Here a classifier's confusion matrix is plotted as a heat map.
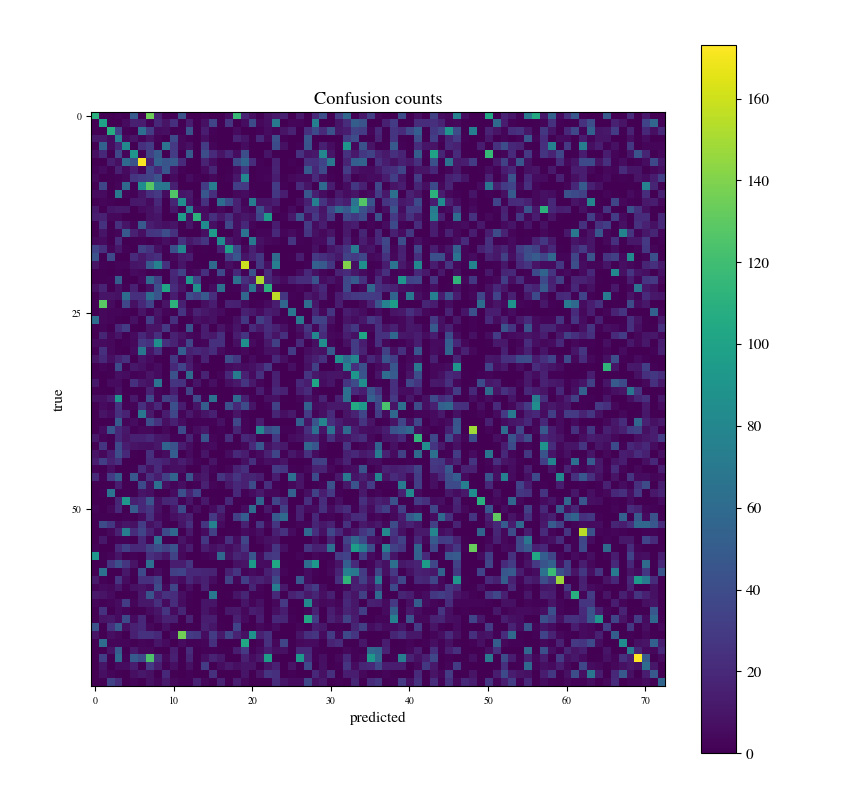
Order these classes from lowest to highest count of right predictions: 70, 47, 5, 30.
30, 70, 47, 5
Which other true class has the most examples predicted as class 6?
9
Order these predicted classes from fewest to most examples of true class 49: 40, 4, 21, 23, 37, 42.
40, 37, 42, 23, 21, 4
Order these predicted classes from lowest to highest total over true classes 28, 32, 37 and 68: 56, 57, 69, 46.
69, 57, 56, 46
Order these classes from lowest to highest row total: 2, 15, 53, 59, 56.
15, 56, 53, 2, 59
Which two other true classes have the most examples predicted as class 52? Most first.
46, 40
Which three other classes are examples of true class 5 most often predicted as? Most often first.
50, 43, 29
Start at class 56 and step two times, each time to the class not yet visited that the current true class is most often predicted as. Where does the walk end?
7
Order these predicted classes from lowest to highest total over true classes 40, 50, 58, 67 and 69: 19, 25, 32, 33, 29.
25, 29, 33, 19, 32
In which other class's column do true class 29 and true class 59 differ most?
32
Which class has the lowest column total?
47
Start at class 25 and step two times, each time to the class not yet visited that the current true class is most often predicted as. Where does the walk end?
63
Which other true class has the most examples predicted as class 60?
24
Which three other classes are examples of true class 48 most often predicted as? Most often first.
40, 2, 25
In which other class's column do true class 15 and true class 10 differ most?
43
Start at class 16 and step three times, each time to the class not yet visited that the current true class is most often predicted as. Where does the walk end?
11
